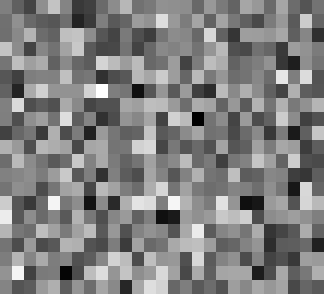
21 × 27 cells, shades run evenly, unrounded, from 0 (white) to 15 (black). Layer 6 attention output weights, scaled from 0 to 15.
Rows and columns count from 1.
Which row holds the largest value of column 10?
15
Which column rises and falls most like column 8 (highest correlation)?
4
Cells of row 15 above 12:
4
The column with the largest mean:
25
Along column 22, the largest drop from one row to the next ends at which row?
21
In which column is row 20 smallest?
2
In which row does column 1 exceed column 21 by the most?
7
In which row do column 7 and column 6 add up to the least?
3
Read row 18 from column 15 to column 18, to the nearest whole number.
5 4 4 6
